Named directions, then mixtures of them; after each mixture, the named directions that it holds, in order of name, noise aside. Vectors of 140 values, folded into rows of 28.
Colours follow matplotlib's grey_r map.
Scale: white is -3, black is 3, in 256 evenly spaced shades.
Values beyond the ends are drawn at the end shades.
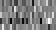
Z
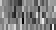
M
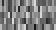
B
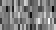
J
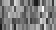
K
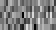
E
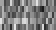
B, K, Z.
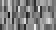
B.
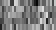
K.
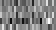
Z.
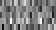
J, Z.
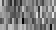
B, M, Z.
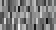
B.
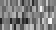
E, K, Z.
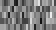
E, K, Z.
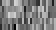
K, M.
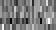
Z.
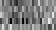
M, Z.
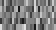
B, J, Z.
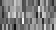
K, M.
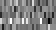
Z.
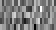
B, E, Z.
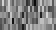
B, E, K.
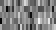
J.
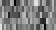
K.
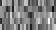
J.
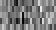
E, M, Z.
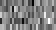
J, Z.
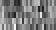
K, M.
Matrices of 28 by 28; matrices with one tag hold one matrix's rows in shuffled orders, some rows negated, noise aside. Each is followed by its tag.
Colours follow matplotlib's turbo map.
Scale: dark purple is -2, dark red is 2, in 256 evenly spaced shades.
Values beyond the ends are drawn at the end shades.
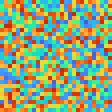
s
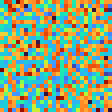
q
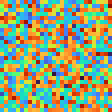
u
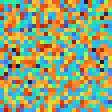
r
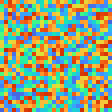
r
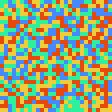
u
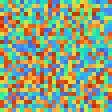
q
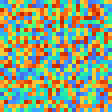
q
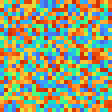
r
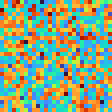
s
